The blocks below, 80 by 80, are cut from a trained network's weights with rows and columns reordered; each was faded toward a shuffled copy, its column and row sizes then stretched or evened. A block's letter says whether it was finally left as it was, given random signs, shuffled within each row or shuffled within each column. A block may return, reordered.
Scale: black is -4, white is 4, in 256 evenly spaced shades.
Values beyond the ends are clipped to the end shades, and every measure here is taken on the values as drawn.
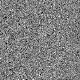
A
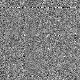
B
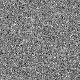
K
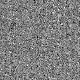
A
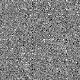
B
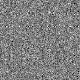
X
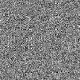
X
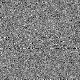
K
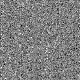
A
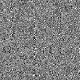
X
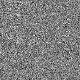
B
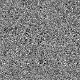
B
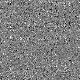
B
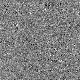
K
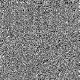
X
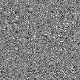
X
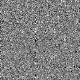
B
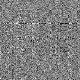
X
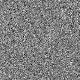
A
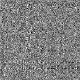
X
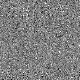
B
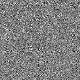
X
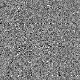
X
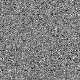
K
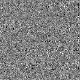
B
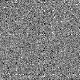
X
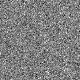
A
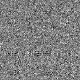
X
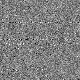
K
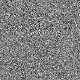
B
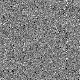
A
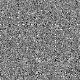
B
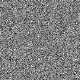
B
